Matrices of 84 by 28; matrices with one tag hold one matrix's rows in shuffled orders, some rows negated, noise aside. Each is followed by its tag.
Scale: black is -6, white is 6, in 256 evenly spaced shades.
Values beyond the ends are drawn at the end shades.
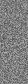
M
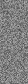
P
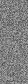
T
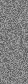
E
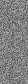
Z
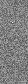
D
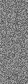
Z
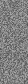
M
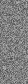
T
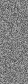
P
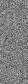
E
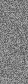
D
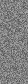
P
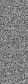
D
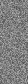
Z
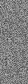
M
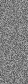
E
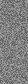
Z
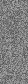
T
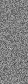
P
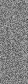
E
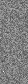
E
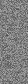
T
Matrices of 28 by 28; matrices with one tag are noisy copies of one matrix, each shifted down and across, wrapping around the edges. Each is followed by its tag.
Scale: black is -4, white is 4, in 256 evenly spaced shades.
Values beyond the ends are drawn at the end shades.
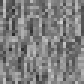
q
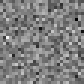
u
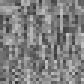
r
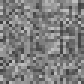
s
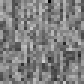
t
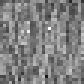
t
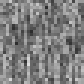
t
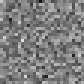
u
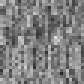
t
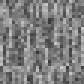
q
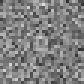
u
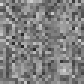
s
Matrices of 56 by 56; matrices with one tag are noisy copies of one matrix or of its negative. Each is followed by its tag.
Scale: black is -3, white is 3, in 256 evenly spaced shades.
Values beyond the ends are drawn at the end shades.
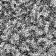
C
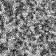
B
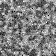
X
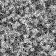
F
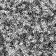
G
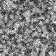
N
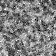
G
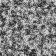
X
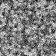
X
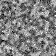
C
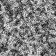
B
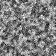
C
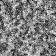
B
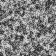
F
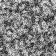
G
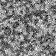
F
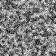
N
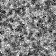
F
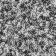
C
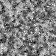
B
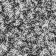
B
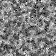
C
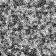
X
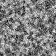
F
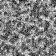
C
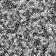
N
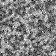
F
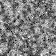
B
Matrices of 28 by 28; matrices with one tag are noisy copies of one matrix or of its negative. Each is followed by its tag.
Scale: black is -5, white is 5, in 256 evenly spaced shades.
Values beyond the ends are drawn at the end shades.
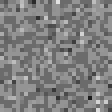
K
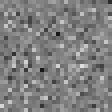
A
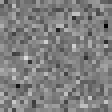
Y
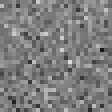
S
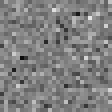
Y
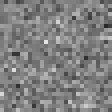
Y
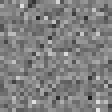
K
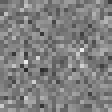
A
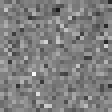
Y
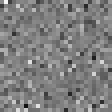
S
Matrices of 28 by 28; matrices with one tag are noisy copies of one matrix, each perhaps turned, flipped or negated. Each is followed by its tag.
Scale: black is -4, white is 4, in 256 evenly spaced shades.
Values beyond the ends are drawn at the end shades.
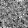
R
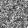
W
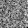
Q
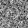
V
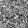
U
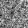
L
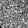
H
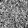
H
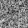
L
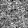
V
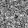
U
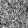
R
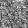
R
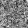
H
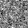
V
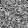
W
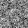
V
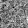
R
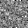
W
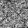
R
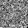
Q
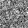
V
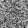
H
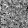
R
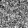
L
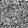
Q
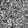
V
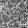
R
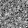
W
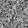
W
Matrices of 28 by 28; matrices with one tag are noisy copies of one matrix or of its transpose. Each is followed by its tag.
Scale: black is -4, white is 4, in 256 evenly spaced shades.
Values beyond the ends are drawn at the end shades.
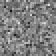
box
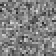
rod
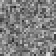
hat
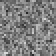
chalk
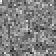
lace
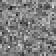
chalk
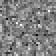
rod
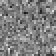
hat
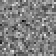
chalk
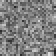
hat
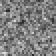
chalk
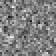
rod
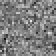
box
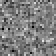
lace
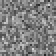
box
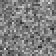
box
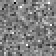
box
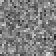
hat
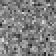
box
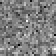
hat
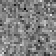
box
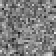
hat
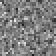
chalk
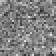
hat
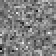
box
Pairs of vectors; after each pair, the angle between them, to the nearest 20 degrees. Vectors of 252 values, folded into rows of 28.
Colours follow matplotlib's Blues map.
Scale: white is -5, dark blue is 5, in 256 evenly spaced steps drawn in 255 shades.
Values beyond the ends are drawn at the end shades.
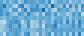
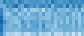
120 degrees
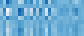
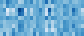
40 degrees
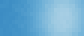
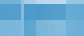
80 degrees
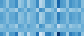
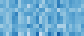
40 degrees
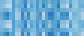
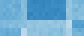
80 degrees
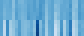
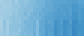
100 degrees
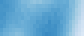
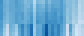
40 degrees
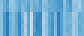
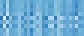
120 degrees
